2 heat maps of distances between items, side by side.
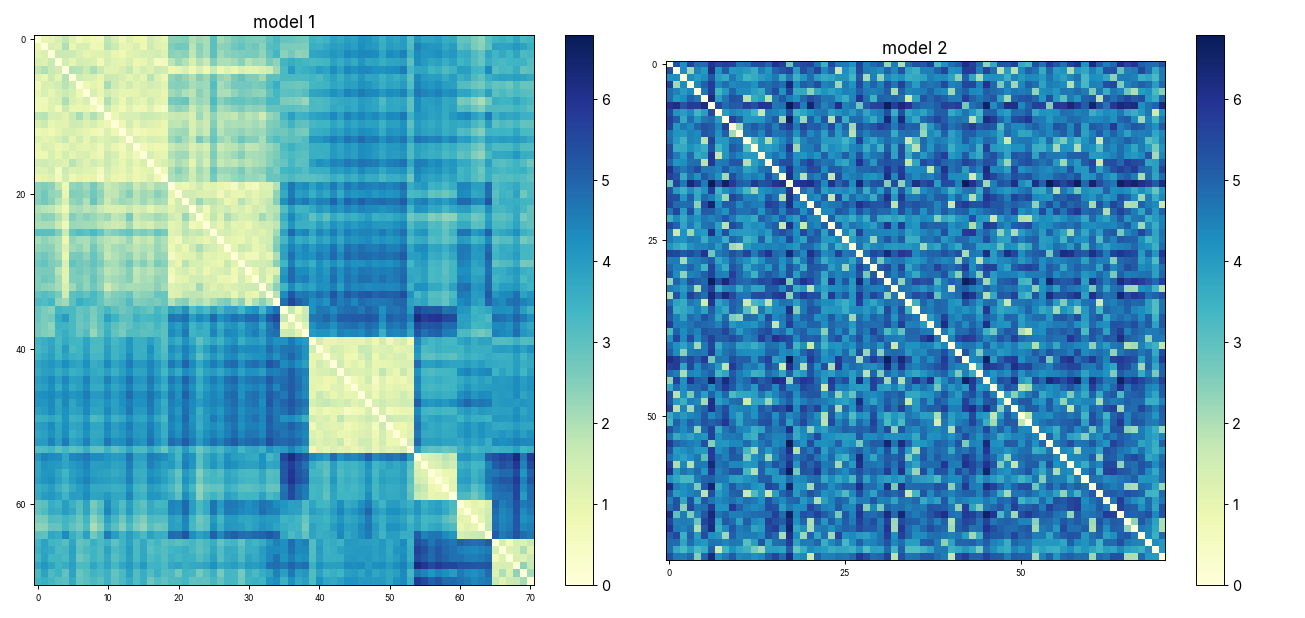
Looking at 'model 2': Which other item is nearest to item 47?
1
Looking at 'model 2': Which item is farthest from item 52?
17
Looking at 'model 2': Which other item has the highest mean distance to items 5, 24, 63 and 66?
6
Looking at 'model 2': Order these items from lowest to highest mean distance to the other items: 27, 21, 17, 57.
57, 21, 27, 17
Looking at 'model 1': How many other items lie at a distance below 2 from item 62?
4
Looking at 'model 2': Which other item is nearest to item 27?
42
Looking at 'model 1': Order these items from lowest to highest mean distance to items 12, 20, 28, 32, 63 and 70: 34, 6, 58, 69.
6, 34, 69, 58
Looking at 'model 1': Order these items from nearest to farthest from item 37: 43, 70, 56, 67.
70, 67, 43, 56
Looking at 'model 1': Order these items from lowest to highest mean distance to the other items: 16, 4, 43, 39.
4, 16, 39, 43
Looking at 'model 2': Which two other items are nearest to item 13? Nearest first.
7, 69
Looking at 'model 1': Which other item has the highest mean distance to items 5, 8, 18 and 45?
54
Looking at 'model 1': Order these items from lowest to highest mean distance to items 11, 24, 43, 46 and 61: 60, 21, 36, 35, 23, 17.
23, 17, 60, 21, 35, 36
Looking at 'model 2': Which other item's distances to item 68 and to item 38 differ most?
51
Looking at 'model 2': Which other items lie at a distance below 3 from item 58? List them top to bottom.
12, 18, 35, 55
